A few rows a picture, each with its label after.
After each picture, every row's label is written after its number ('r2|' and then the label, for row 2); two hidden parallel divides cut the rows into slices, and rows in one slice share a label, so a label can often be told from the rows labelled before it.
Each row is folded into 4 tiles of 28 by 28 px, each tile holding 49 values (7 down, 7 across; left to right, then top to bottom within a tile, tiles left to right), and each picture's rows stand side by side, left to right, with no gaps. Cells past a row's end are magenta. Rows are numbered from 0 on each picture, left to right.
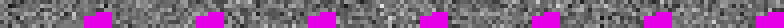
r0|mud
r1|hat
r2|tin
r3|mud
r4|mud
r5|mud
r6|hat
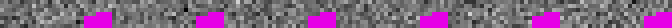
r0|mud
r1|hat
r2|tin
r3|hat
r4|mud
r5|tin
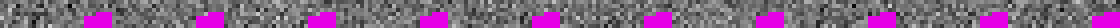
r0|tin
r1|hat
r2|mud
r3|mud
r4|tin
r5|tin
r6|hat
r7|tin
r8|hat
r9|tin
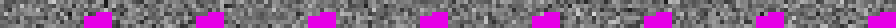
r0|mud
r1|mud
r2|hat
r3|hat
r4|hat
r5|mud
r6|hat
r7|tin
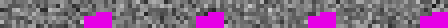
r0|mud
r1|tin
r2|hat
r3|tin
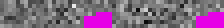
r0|tin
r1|tin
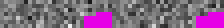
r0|tin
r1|tin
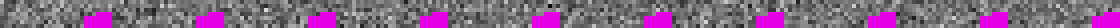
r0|mud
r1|hat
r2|tin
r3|mud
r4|hat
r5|hat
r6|mud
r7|mud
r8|mud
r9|hat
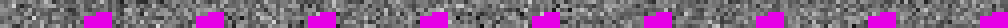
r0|tin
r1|mud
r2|mud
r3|mud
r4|tin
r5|hat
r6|hat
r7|mud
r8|hat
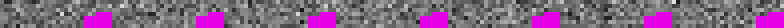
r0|mud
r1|hat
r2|mud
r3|hat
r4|mud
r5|mud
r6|mud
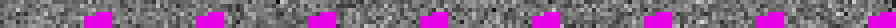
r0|hat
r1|hat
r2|hat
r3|mud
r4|hat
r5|hat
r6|tin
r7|tin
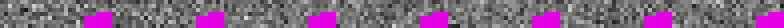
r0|tin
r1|mud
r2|hat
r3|hat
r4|hat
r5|tin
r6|tin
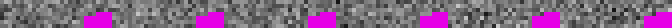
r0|hat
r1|hat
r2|mud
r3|mud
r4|tin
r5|tin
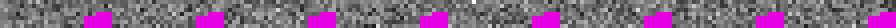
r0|hat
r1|mud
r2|mud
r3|tin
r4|tin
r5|tin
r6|mud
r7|tin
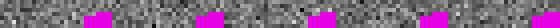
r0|mud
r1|mud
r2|mud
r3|mud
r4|hat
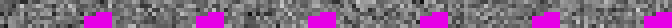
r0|mud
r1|hat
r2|tin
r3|tin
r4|hat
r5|tin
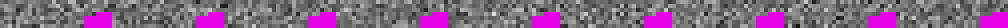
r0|tin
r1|tin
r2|hat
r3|tin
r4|mud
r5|mud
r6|tin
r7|tin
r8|tin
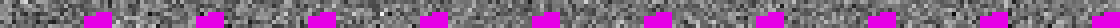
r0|tin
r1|tin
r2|mud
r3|mud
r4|hat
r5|hat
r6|tin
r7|hat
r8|mud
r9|mud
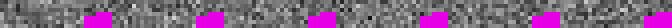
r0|tin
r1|mud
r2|tin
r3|mud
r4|hat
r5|tin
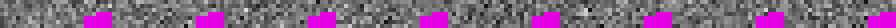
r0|mud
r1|tin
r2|mud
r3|tin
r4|tin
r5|mud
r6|mud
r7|mud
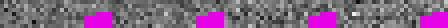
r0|hat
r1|hat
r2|tin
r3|mud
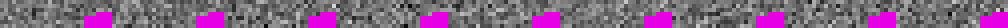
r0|hat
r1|tin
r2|mud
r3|mud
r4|mud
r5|hat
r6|tin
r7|mud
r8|tin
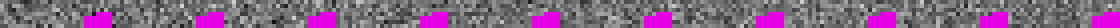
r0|mud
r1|mud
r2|tin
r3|tin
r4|hat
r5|mud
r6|hat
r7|hat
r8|tin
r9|hat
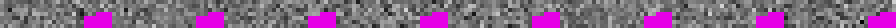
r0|mud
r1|hat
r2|hat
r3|mud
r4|mud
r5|hat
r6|hat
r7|mud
